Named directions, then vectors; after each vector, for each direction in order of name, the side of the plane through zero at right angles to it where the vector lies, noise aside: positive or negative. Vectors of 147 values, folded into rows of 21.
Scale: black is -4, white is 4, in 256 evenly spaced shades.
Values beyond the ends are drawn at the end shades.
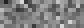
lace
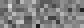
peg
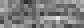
positive, negative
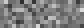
negative, negative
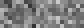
positive, negative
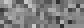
negative, positive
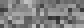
negative, positive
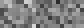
negative, positive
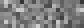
negative, negative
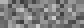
negative, negative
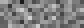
negative, negative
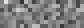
negative, negative
